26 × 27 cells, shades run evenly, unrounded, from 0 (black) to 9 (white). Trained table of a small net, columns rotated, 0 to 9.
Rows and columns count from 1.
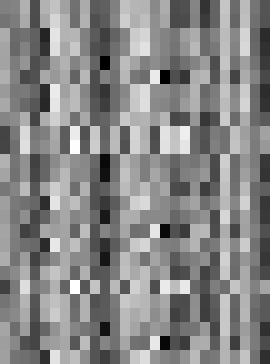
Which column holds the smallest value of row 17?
17
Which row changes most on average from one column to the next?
21
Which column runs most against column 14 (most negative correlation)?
16
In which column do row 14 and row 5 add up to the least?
11
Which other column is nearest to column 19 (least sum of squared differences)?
24
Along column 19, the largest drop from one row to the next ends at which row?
22
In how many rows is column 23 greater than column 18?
23
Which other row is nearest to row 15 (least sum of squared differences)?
18
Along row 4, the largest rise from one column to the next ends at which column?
6
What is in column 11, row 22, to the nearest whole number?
3
